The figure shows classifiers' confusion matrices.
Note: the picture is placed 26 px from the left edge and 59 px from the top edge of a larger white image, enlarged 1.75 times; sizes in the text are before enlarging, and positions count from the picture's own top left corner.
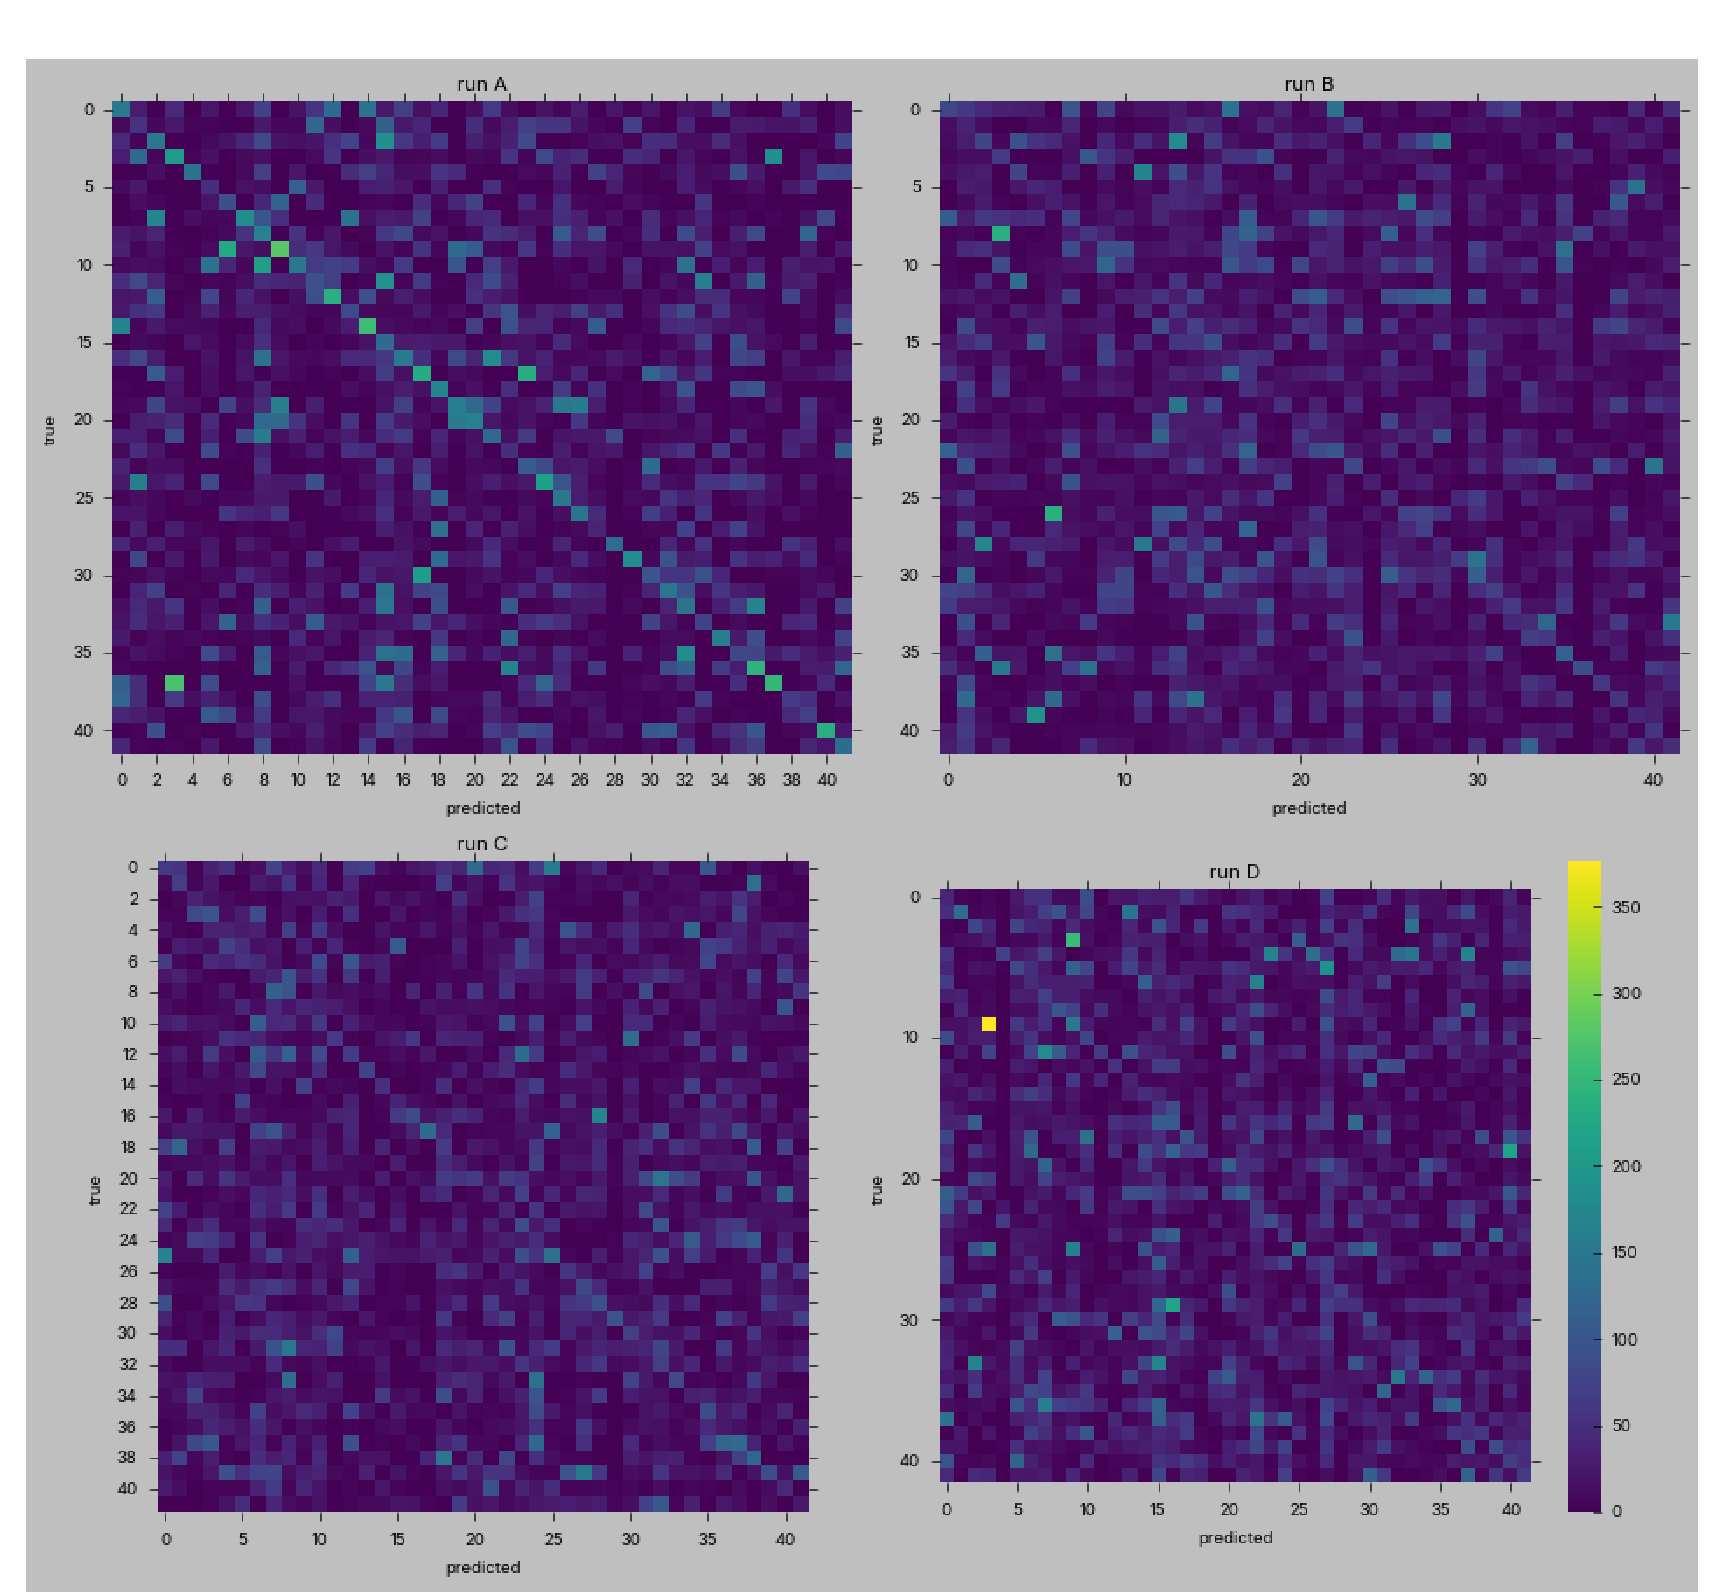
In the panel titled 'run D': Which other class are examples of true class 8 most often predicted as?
37
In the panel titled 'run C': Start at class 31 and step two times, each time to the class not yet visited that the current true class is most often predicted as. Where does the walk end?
7
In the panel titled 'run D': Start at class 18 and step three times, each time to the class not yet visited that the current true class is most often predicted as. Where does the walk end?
27
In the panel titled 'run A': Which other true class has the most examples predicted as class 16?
35
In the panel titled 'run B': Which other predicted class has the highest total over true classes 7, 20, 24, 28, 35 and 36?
2
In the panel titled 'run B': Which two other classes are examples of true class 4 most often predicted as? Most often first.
11, 13
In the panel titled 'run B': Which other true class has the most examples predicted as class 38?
6
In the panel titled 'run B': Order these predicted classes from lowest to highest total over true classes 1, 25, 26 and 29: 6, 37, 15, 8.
8, 37, 15, 6
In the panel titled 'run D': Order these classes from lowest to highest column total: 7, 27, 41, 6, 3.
41, 3, 6, 7, 27
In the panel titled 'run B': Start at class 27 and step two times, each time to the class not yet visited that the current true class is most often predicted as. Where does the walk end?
16
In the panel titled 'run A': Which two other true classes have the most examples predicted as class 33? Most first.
11, 30
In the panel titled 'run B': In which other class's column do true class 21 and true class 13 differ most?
12
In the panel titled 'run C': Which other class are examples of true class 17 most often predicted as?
25
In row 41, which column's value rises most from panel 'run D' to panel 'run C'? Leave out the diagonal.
32
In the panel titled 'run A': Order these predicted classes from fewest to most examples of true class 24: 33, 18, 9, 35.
18, 9, 33, 35
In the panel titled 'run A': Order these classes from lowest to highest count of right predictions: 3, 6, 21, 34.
6, 21, 34, 3
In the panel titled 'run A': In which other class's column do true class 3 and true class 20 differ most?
37
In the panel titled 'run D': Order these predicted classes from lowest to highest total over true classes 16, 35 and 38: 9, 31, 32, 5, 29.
32, 5, 9, 29, 31
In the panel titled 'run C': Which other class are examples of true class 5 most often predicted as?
15
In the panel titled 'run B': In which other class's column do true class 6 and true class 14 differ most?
26
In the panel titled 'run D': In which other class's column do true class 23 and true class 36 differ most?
7
